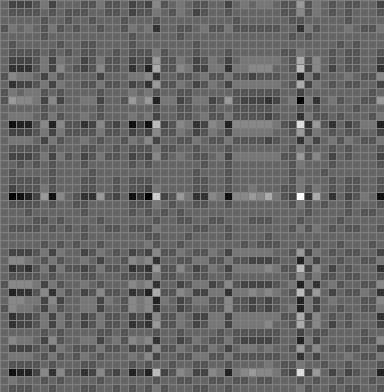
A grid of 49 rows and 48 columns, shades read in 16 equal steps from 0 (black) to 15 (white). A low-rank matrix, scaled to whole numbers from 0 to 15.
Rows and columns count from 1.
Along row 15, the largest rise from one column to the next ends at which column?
39
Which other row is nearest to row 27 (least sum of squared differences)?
5
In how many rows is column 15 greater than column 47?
15
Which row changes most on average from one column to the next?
25
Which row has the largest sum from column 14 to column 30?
13
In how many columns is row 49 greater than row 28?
14
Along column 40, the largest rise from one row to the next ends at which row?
37
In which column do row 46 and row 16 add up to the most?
38
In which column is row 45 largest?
19
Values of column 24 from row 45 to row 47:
5 6 7
